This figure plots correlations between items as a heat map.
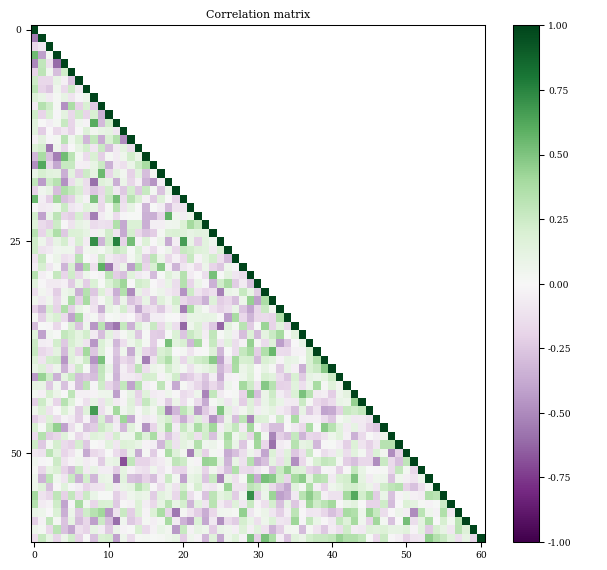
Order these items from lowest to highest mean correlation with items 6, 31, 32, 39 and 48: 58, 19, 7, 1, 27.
58, 1, 19, 27, 7
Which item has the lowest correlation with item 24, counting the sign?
46
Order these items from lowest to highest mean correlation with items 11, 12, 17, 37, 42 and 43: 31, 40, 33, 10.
33, 40, 10, 31
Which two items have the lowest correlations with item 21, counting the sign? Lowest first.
50, 58
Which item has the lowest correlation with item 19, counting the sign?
57
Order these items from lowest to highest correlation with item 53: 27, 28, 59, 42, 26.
59, 27, 28, 26, 42
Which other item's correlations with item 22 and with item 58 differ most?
23
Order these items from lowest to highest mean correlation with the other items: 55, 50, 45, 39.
50, 45, 39, 55
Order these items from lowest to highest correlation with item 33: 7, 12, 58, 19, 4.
58, 7, 19, 12, 4
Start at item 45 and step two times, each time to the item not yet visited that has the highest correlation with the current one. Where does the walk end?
25
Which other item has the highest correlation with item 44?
43
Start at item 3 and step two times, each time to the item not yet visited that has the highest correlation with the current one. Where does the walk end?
20
